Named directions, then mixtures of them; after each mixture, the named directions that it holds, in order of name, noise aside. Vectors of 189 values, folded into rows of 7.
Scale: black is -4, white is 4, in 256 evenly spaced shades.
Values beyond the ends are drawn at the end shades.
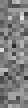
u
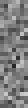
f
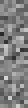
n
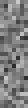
f.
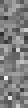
f, n.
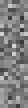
n, u.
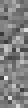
f, n.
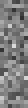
u.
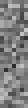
f, u.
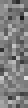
f, u.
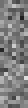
u.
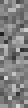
n.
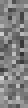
n, u.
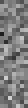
n.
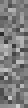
n, u.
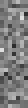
u.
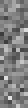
f, n.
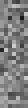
u.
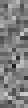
f.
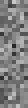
n, u.
